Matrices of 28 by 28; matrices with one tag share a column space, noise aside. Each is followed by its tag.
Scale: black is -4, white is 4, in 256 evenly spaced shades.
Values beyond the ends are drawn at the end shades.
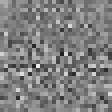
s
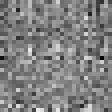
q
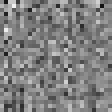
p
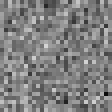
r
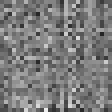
q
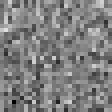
r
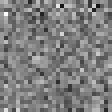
p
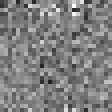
p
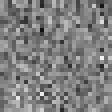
r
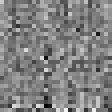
q
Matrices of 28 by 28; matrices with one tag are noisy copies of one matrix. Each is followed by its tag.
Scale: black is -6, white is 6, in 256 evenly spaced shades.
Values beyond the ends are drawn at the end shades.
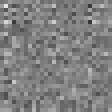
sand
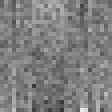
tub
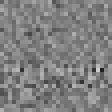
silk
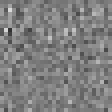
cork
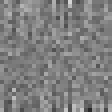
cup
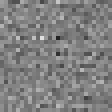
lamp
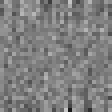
cup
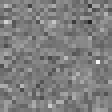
sand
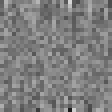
cup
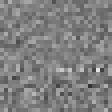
silk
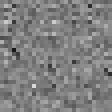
sand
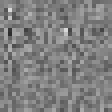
cork
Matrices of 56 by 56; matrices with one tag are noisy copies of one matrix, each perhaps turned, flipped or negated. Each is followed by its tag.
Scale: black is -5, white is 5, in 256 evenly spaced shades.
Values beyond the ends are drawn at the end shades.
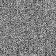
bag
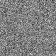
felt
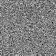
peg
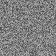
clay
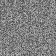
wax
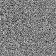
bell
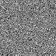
peg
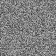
bell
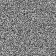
bell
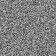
clay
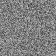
clay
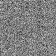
felt
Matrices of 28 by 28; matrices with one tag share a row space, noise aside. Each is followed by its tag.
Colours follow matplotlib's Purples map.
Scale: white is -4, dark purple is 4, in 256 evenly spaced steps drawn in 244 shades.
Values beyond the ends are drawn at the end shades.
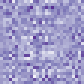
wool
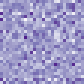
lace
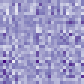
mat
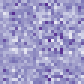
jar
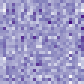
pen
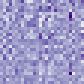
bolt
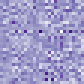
jar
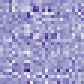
wool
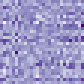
mat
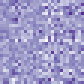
jar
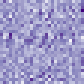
bolt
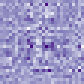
wool
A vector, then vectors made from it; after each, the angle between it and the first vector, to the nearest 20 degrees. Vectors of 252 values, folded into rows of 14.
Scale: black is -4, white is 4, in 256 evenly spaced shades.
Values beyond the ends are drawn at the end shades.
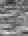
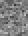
60 degrees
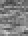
20 degrees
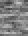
40 degrees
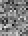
60 degrees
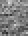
140 degrees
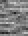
140 degrees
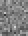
120 degrees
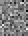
80 degrees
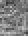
40 degrees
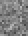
120 degrees
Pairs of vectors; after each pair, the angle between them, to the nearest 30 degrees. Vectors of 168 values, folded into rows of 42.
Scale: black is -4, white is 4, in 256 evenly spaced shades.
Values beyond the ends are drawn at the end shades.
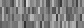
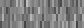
30 degrees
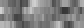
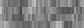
30 degrees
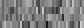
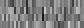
120 degrees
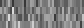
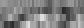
90 degrees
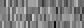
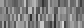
60 degrees
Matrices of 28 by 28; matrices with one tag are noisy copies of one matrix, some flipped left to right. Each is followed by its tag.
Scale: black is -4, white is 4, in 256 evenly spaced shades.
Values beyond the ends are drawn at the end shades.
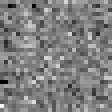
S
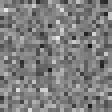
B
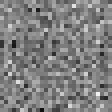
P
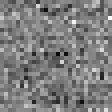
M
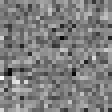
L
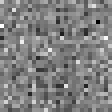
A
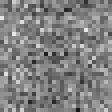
M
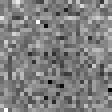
M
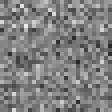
P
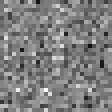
B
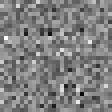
A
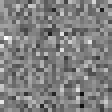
A
